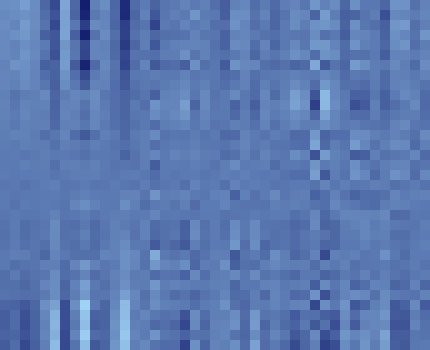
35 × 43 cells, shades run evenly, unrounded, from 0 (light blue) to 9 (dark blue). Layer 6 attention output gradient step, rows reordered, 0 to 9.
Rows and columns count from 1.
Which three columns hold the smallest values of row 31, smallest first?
9, 13, 6
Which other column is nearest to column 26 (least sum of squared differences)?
12
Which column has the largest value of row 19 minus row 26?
16
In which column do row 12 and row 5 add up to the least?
33
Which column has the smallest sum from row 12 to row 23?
32
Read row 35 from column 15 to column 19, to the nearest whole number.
4 5 5 5 7
